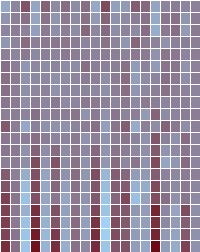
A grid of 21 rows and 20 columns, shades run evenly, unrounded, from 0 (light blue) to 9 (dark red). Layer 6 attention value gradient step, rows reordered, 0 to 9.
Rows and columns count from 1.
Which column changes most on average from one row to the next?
14
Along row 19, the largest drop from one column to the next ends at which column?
11
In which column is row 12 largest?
16
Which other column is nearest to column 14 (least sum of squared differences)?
7
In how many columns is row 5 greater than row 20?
10
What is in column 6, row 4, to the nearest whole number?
4
